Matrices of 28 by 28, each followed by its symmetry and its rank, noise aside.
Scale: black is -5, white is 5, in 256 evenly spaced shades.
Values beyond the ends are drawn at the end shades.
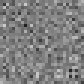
symmetric, rank six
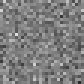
no symmetry, rank eight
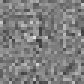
no symmetry, rank six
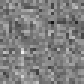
antisymmetric, rank eight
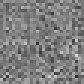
no symmetry, rank six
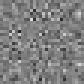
antisymmetric, rank four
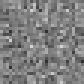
antisymmetric, rank six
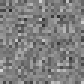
no symmetry, rank six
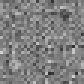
antisymmetric, rank eight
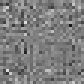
no symmetry, rank six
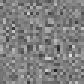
antisymmetric, rank six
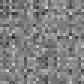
no symmetry, rank four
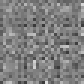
no symmetry, rank four
